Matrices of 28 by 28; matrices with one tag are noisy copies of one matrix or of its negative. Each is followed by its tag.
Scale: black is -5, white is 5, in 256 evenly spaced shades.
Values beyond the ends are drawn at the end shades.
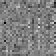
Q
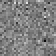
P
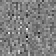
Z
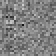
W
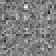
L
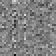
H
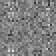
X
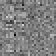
W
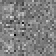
W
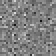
H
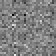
H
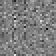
H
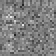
W
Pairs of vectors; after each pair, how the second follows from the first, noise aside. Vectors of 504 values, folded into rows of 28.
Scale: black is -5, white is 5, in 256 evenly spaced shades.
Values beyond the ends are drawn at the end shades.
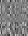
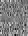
sign-scrambled.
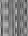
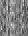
wrapped around.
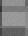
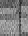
wrapped around.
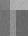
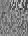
sign-scrambled.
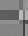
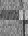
copied.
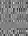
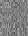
reversed, negated, shrunk.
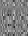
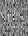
sign-scrambled.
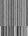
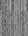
reversed, negated, shrunk.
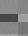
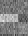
negated.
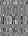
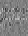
wrapped around, partly zeroed.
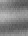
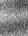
copied.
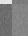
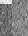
copied.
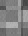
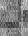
negated.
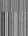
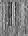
wrapped around.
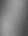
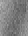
reversed, negated, shrunk.
